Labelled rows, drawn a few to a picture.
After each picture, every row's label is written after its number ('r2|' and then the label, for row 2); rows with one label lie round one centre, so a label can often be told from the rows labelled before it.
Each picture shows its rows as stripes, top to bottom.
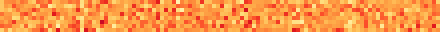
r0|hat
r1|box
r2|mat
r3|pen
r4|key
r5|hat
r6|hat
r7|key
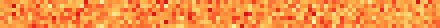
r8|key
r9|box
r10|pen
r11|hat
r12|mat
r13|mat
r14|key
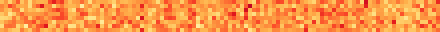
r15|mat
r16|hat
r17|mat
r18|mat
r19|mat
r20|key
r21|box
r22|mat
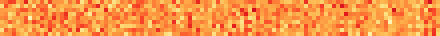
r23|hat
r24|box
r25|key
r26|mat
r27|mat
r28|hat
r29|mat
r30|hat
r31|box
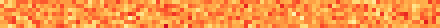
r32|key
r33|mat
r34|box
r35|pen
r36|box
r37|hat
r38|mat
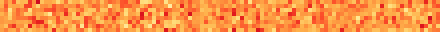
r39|box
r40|pen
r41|mat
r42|mat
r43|key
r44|key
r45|box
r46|mat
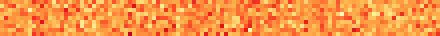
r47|key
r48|hat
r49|mat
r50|pen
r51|key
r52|hat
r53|hat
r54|mat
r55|key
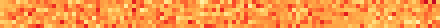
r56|box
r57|mat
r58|pen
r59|box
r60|hat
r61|mat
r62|key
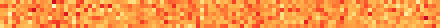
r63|mat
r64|hat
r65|key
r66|mat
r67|box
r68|mat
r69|key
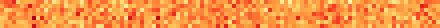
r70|hat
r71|box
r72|pen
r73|hat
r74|key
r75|box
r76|key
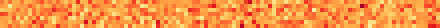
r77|hat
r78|pen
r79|mat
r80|hat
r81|box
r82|key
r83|key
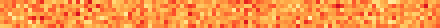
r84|hat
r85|box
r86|hat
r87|mat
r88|key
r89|mat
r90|mat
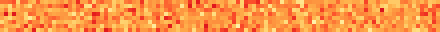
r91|hat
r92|mat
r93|pen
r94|box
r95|mat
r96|box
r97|key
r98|key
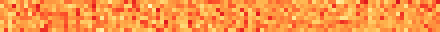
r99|pen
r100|box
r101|key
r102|mat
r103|pen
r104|mat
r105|mat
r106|key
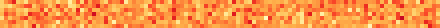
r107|box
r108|pen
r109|hat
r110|box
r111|pen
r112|hat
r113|key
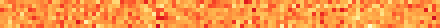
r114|hat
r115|pen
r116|box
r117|key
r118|key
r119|mat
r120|key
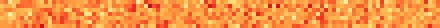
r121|pen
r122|pen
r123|hat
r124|mat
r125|pen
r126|mat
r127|key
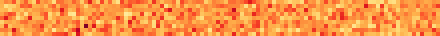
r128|hat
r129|pen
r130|mat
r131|box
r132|box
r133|key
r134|key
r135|hat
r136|mat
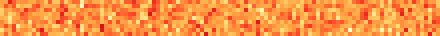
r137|hat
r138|box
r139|pen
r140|pen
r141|pen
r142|mat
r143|hat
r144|hat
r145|key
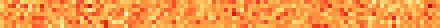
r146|mat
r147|hat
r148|mat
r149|box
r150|key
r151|hat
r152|key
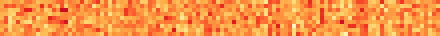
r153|pen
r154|hat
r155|pen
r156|pen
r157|mat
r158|mat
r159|pen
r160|pen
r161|pen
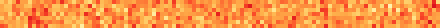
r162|mat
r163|hat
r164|key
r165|key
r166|box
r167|key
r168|box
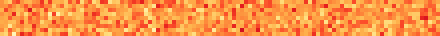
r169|hat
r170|key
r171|box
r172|box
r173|box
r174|pen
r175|mat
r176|key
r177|pen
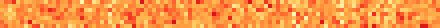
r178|hat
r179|pen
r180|mat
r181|pen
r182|pen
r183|pen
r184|box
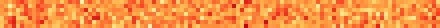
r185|hat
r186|mat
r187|key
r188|pen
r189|box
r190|hat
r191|hat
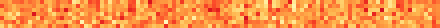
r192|pen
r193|pen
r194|pen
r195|key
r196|pen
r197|hat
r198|mat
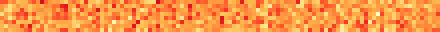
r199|key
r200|mat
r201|pen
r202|pen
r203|mat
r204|box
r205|pen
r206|pen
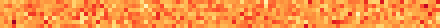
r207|pen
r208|box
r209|pen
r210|key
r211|hat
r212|box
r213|hat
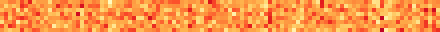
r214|pen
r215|pen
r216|box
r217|hat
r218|pen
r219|box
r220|hat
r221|pen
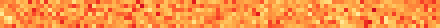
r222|box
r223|hat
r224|box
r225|key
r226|pen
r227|pen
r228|hat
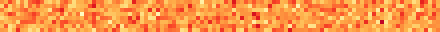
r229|box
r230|box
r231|pen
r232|box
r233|key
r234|pen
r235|mat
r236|mat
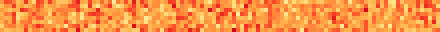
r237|hat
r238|hat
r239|pen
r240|box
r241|box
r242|box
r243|hat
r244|mat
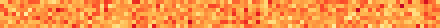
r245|box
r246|pen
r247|mat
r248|box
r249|hat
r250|mat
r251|hat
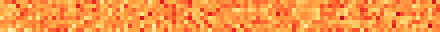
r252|box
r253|mat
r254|pen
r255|pen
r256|mat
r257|key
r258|key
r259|mat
